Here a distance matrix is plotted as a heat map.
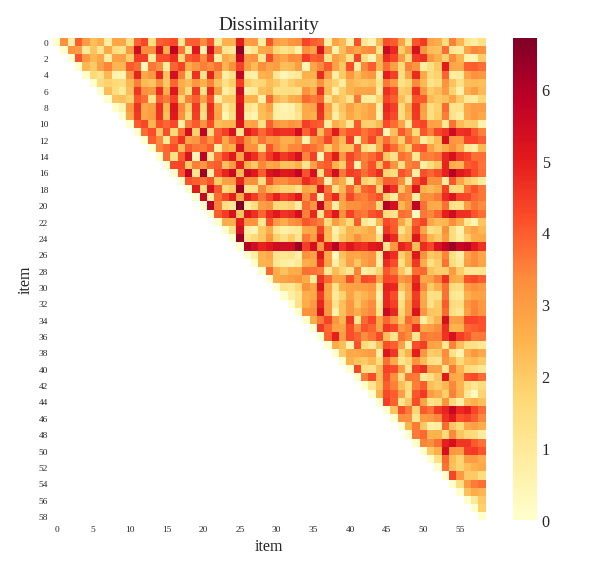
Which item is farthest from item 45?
20
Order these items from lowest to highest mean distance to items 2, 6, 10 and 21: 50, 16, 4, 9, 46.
9, 4, 46, 16, 50
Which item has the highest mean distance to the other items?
25
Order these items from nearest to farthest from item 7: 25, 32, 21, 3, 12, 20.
32, 20, 3, 12, 21, 25
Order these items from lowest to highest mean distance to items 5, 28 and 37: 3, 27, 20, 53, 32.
53, 27, 32, 20, 3
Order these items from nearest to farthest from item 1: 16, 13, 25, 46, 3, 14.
3, 13, 46, 14, 16, 25
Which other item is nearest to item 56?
2
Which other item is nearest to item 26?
38
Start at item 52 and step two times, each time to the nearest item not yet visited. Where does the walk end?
51
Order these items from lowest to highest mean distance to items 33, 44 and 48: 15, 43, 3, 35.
43, 15, 3, 35
